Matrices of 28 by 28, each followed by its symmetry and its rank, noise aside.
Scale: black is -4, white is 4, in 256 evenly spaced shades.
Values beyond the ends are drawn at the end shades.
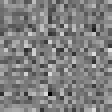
no symmetry, rank three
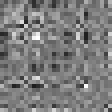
symmetric, rank three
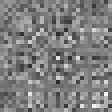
symmetric, rank four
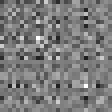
symmetric, rank three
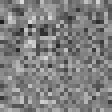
antisymmetric, rank six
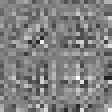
symmetric, rank three
